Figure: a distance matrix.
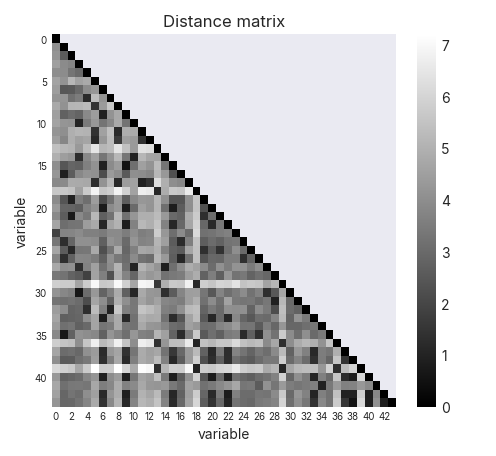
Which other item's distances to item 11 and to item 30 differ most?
3
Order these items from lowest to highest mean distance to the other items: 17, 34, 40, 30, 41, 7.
40, 30, 34, 41, 7, 17
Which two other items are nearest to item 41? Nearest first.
34, 26
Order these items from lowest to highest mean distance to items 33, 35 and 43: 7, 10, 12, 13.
10, 7, 12, 13
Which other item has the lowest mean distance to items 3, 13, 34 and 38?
30
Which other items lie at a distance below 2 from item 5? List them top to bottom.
8, 11, 12, 17
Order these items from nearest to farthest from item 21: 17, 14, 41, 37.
37, 41, 14, 17
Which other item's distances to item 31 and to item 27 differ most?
14
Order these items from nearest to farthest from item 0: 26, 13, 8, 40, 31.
31, 26, 40, 8, 13
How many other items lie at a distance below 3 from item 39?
4
